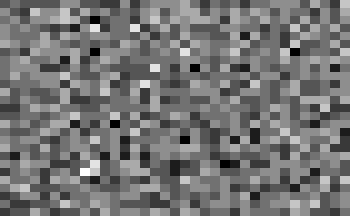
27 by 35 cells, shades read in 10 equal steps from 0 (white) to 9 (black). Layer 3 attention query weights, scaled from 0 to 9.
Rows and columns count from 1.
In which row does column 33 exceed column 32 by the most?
26
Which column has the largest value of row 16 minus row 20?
12
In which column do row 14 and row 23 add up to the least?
33
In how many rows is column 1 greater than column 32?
11
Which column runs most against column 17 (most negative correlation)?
22
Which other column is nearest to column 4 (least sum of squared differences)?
27
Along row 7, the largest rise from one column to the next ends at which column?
30
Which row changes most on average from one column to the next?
18
